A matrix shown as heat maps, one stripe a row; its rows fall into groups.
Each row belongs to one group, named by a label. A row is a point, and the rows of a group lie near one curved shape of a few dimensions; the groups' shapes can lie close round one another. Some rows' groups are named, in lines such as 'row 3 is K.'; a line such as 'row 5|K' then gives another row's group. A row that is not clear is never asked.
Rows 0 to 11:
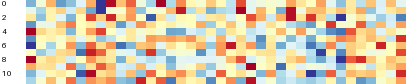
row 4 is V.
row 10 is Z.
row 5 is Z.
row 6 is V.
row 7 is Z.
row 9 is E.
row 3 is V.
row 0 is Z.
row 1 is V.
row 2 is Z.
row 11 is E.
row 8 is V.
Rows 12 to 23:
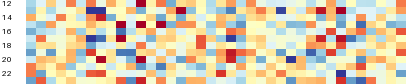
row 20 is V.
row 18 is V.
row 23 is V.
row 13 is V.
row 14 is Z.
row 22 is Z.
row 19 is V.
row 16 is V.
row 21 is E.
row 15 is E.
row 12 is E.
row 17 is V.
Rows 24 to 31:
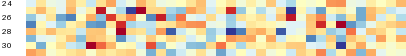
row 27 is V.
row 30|Z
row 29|V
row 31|V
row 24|V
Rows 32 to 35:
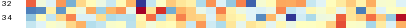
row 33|E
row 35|V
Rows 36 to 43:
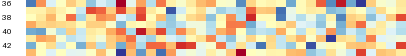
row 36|V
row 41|V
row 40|E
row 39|V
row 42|Z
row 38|E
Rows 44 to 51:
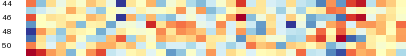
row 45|V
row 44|V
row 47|Z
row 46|V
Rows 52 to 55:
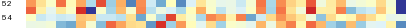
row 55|Z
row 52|Z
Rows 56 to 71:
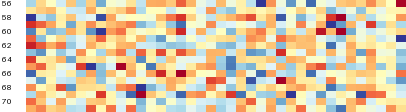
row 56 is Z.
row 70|E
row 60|V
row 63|E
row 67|E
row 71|V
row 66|Z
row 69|V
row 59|V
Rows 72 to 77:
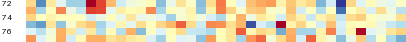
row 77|Z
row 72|Z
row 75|E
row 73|Z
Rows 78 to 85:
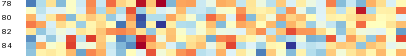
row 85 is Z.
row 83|V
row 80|E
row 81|E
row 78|E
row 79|V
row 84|V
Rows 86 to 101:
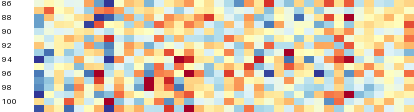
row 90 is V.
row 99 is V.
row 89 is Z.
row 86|V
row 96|Z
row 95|E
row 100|Z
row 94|V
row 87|V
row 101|Z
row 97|E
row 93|E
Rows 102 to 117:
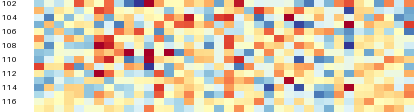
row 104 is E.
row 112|Z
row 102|V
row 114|Z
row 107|Z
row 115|Z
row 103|Z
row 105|Z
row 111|E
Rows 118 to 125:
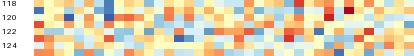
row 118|V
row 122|E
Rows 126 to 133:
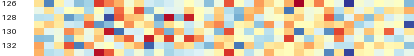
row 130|Z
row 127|V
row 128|Z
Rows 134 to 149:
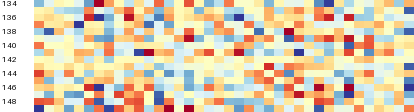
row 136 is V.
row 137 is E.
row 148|V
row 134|Z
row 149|Z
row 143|Z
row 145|Z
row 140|V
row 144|E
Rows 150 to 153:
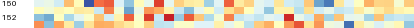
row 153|Z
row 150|Z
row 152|E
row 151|V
